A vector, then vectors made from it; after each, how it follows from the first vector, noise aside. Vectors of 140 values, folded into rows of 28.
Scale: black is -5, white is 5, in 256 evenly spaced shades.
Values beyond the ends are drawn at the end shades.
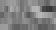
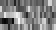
reversed, scaled up.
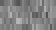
wrapped around, partly zeroed.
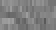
reversed, negated, shrunk.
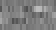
wrapped around, partly zeroed.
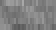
wrapped around, shrunk.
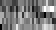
negated, scaled up.
